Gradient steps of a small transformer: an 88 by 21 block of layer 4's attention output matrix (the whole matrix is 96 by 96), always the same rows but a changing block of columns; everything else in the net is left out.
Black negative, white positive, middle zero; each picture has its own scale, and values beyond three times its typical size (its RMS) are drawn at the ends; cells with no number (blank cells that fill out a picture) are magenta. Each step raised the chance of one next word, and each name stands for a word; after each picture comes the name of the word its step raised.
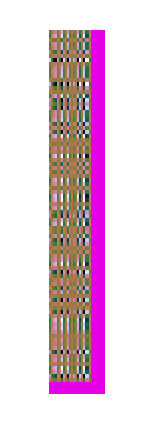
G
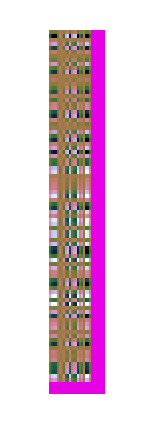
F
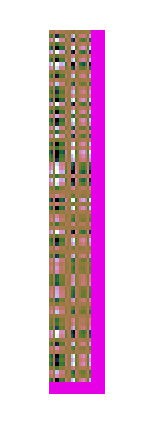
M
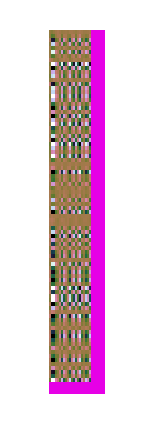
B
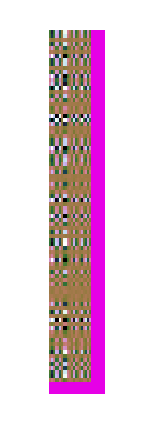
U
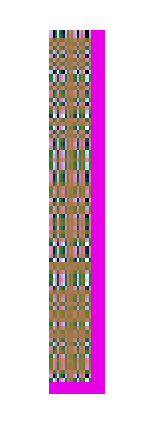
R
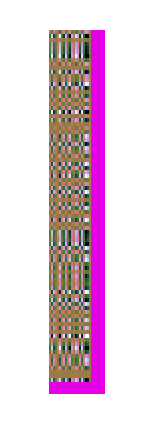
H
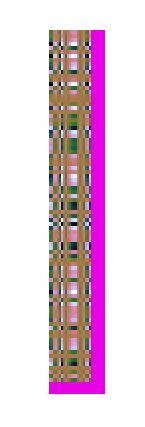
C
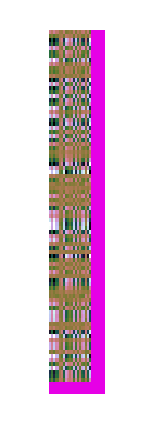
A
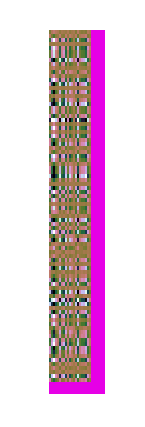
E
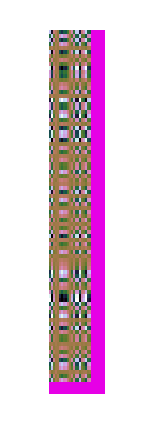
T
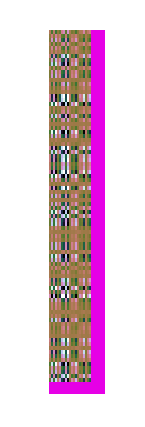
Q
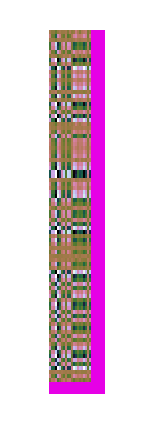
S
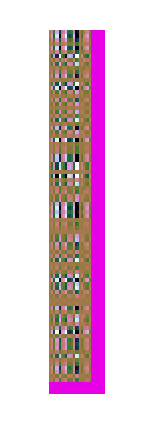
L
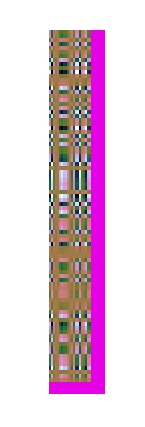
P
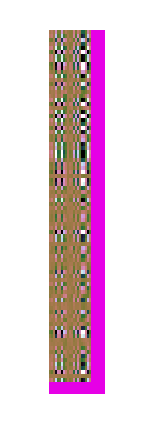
M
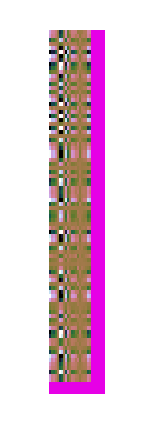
M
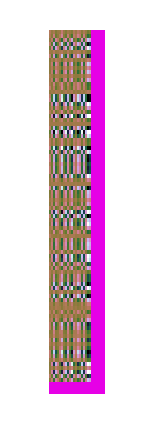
Q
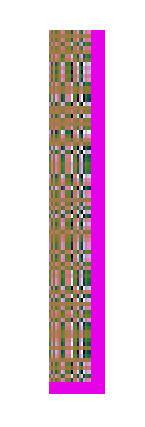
Q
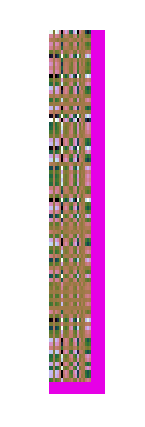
U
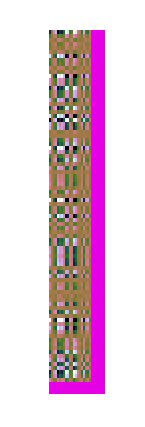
U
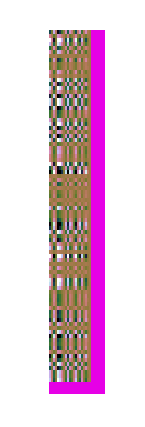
A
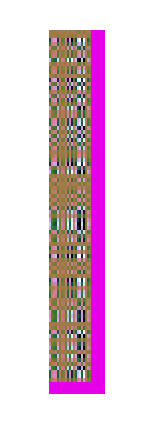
A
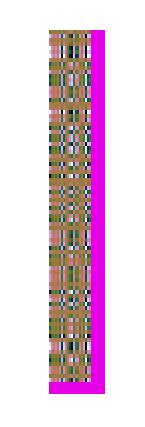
H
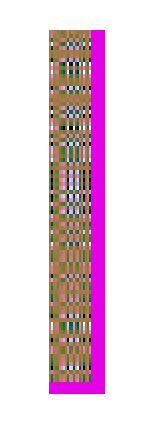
P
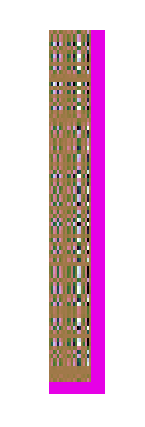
C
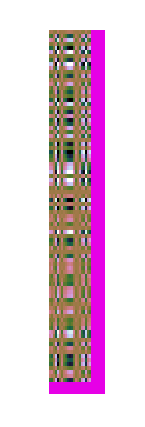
M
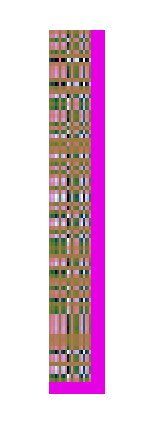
G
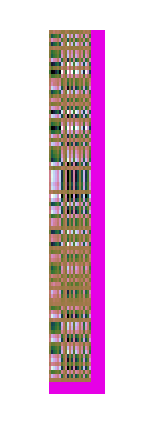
P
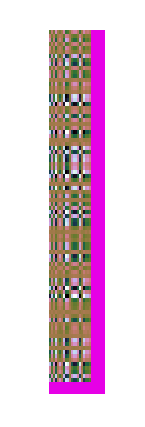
Q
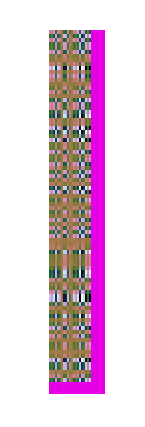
T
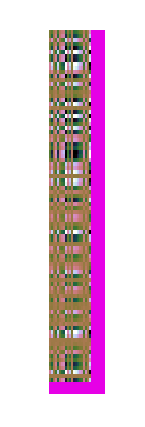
M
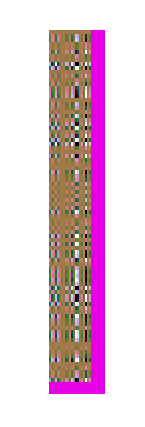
B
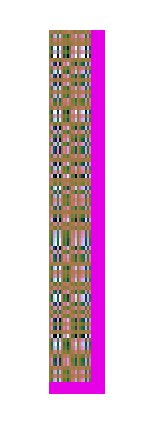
H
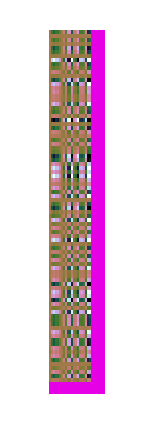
E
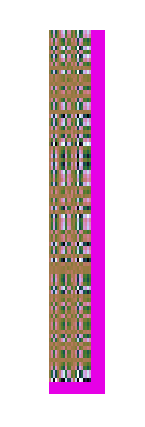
R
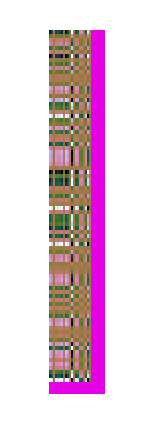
R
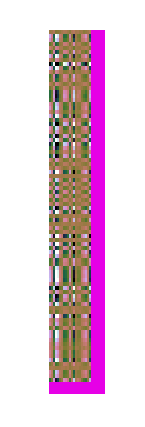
B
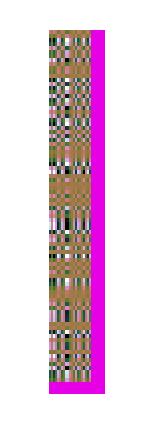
A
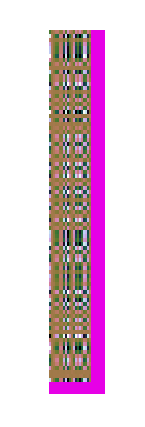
H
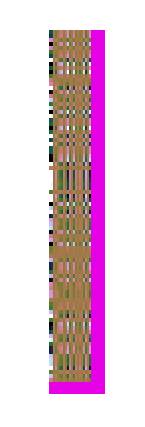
P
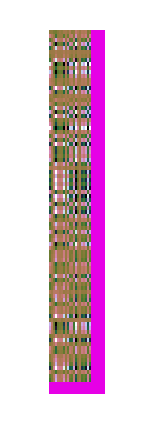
P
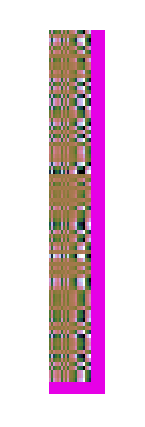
A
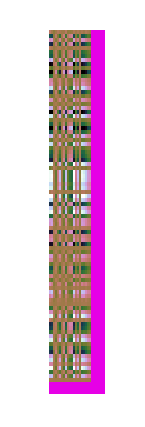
P
